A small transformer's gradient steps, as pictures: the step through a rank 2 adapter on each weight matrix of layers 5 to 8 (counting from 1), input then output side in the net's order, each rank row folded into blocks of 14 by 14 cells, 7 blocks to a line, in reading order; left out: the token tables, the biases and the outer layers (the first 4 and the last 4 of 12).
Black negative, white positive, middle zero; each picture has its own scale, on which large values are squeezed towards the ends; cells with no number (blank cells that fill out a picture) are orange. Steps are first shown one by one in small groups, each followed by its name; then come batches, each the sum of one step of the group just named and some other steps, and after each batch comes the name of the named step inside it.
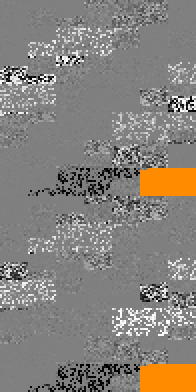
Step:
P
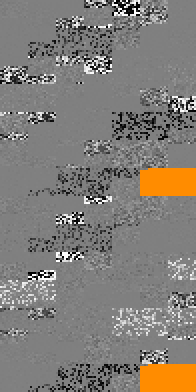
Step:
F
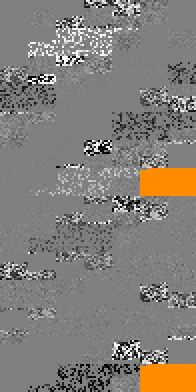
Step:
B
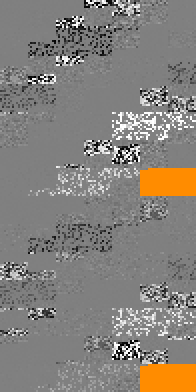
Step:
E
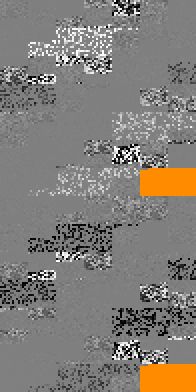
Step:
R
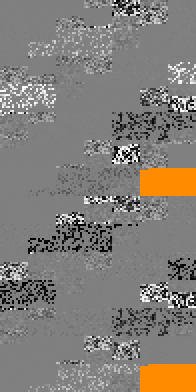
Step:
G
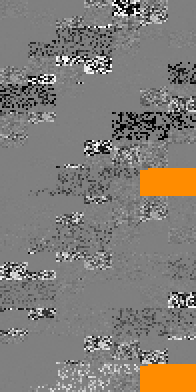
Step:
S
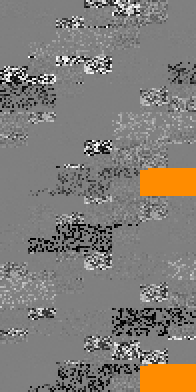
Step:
B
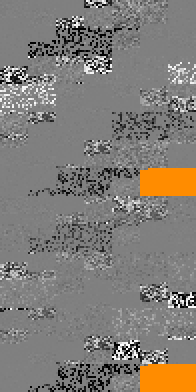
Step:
F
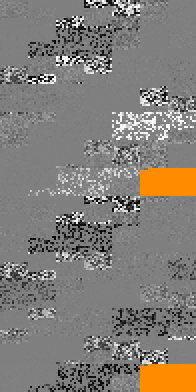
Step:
E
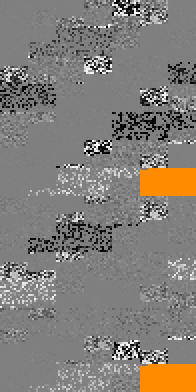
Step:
S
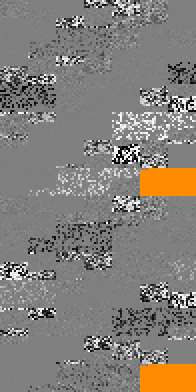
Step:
E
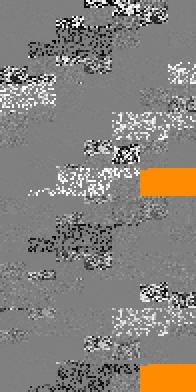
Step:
E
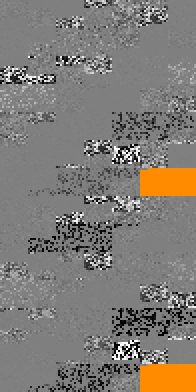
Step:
R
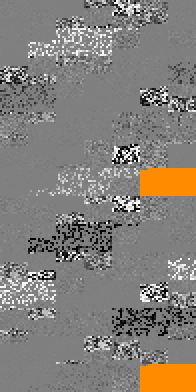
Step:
B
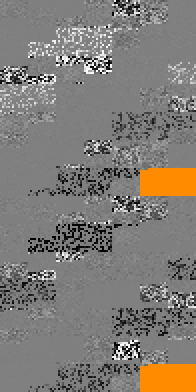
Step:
R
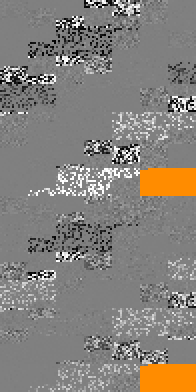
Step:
E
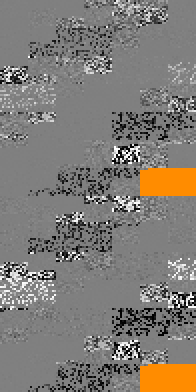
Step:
S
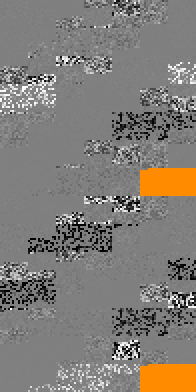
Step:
G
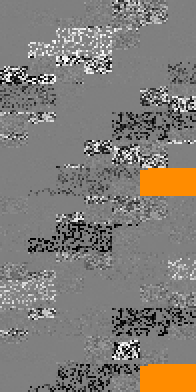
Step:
B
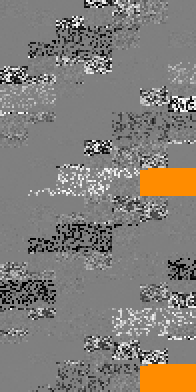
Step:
E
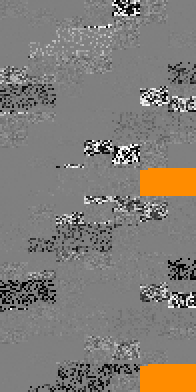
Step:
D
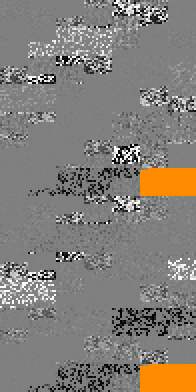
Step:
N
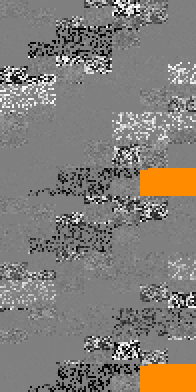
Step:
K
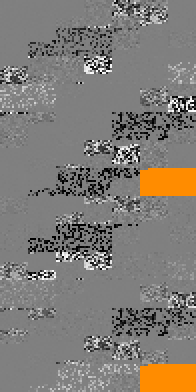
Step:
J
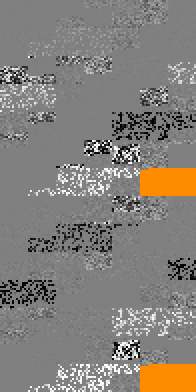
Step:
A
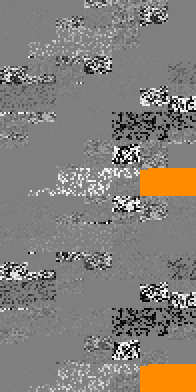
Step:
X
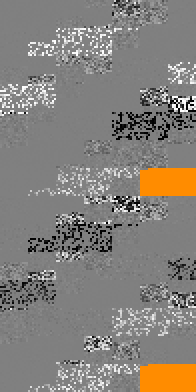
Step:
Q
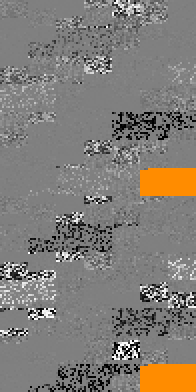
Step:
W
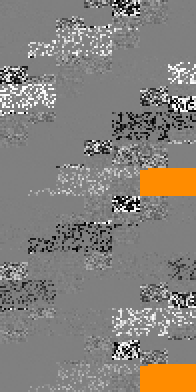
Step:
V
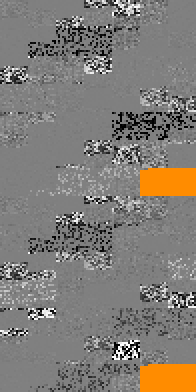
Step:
W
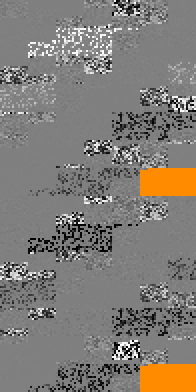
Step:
Q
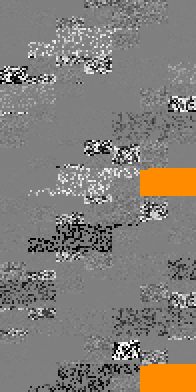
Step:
X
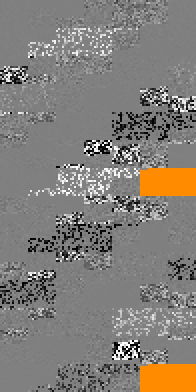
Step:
A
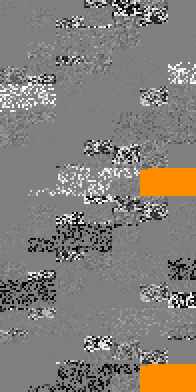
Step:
D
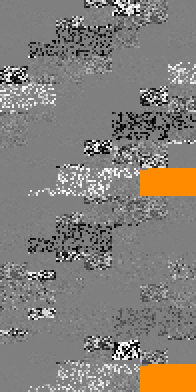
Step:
A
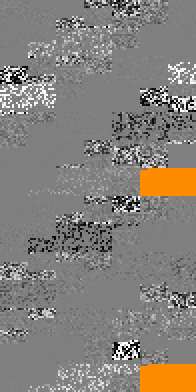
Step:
V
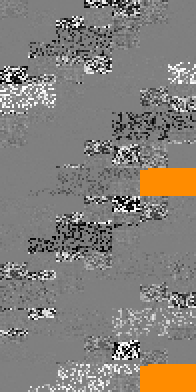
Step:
V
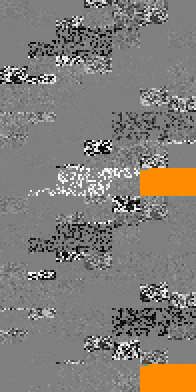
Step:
X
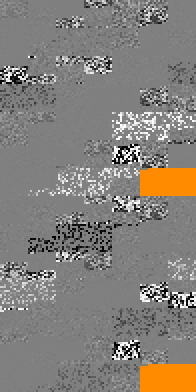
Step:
K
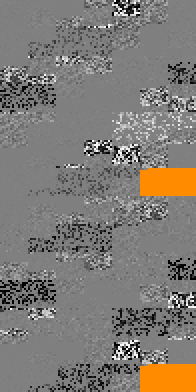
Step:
D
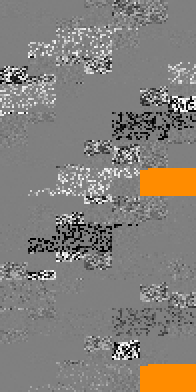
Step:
Q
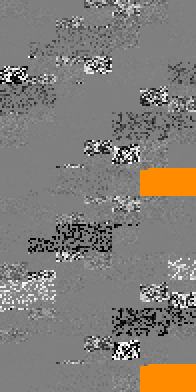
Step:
J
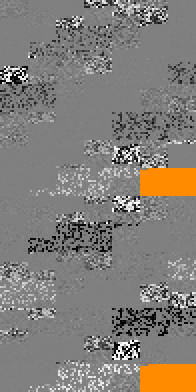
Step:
X
